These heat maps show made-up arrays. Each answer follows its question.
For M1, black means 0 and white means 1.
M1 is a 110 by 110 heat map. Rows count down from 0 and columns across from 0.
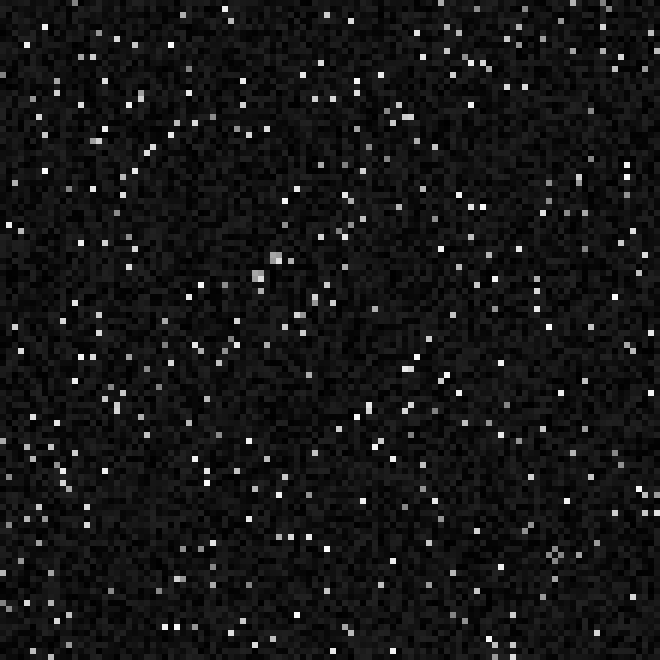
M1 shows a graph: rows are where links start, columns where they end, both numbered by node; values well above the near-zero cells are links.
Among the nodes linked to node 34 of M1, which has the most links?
node 78
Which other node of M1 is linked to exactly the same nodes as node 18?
node 26
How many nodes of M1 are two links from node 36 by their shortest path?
4
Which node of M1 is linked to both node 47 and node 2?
node 54
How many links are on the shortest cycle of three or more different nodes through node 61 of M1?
3
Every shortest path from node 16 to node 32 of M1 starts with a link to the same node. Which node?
node 5
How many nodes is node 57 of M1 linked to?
5
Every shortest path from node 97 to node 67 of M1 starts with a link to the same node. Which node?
node 35
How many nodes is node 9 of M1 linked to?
5
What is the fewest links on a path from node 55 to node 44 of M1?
4
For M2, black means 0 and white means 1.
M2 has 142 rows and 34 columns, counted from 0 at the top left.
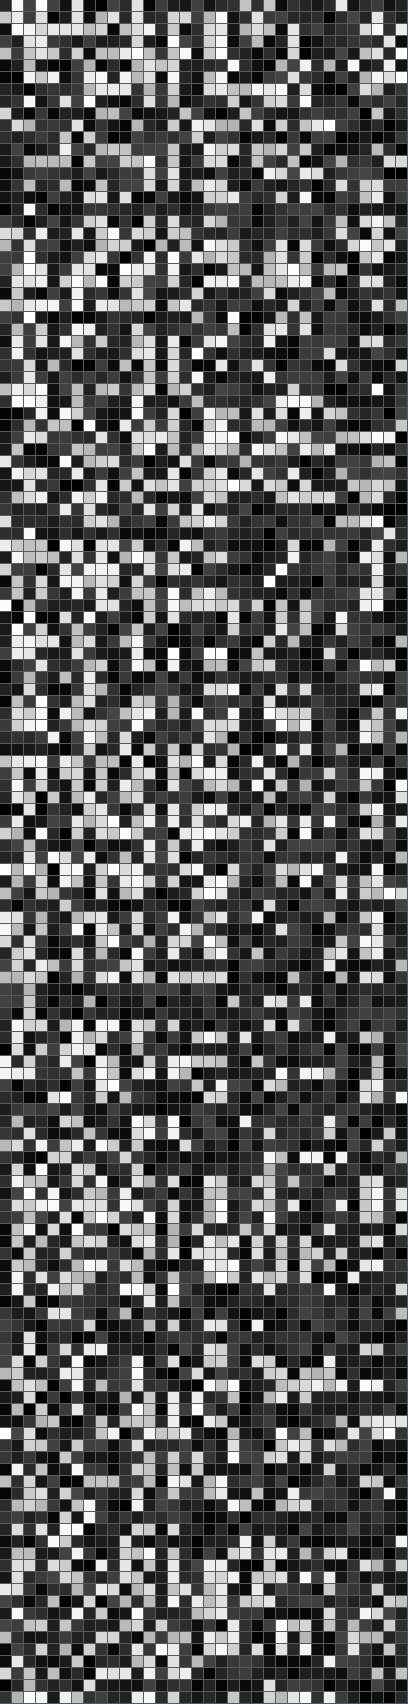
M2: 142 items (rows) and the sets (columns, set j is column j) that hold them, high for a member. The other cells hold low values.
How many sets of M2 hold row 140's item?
3
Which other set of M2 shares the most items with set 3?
11
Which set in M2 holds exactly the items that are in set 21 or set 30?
18
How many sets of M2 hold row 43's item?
12
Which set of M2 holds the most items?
14
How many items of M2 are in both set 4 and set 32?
5
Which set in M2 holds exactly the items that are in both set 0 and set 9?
15
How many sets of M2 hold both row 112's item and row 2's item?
8
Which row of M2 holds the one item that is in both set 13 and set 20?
40
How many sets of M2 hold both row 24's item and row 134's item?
5
